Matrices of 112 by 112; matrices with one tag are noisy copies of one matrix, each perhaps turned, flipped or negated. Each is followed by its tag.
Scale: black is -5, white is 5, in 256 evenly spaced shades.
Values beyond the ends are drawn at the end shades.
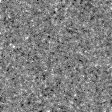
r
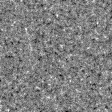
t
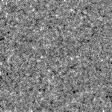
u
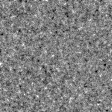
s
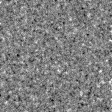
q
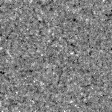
u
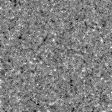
u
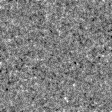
r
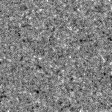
u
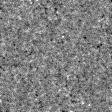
r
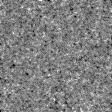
r
